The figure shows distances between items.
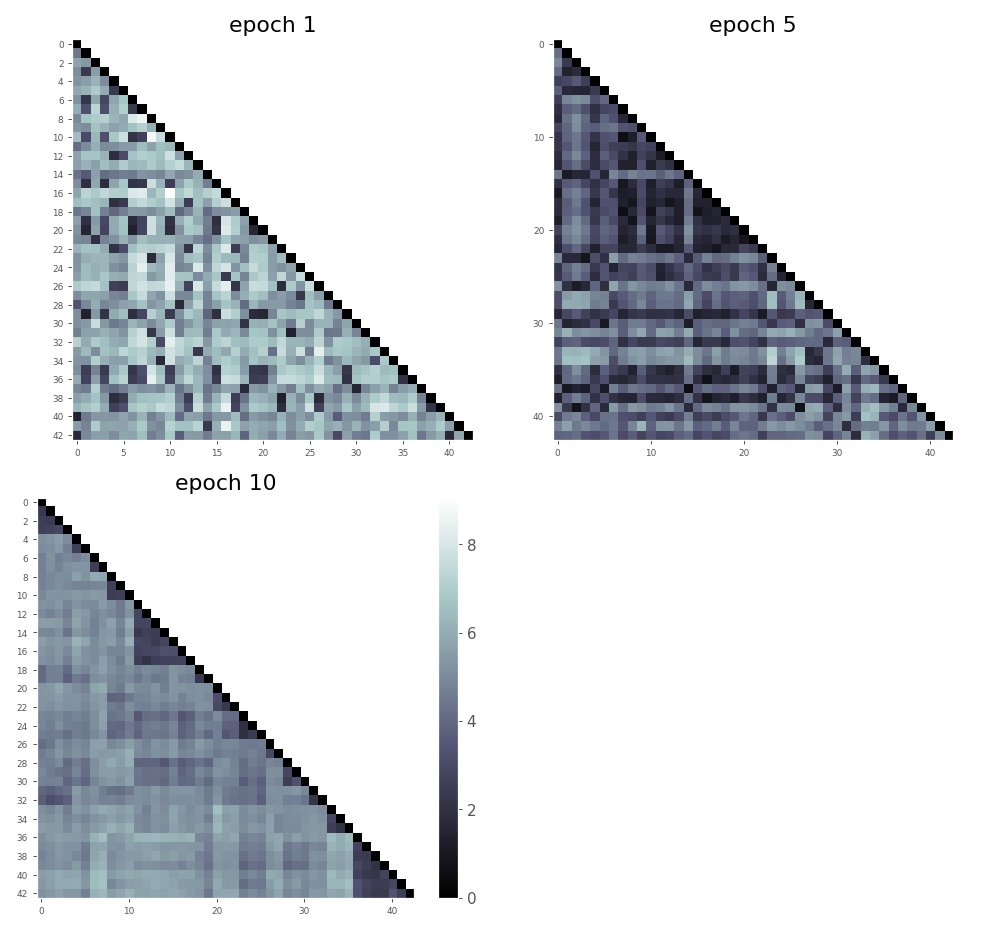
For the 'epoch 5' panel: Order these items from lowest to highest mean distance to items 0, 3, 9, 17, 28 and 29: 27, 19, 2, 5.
19, 5, 27, 2
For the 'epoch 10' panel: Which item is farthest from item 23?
7
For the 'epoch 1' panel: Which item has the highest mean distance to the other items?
16
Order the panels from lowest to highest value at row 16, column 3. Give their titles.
epoch 5, epoch 10, epoch 1
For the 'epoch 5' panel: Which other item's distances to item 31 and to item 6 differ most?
24
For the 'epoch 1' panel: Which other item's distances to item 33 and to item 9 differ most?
34
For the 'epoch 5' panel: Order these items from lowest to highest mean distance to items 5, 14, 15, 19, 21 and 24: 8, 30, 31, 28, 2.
8, 30, 2, 28, 31
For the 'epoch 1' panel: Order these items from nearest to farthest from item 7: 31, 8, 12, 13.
13, 12, 31, 8
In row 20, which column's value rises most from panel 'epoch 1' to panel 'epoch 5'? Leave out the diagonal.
1
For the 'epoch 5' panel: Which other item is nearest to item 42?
32
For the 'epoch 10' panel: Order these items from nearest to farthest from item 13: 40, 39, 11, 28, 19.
11, 28, 19, 39, 40
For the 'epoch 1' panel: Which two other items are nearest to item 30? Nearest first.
37, 18
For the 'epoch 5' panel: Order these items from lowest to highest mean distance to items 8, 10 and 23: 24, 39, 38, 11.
38, 11, 24, 39
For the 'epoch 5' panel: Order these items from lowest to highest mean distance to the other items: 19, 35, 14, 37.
19, 35, 37, 14
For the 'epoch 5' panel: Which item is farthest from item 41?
9
